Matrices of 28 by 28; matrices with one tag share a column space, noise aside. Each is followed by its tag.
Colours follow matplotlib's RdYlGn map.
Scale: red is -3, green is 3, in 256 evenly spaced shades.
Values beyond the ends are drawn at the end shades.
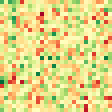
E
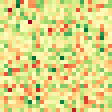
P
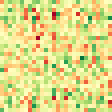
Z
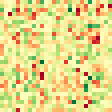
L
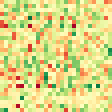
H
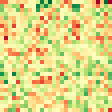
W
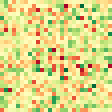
P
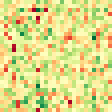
Z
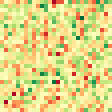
W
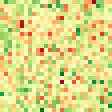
W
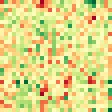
W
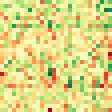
H
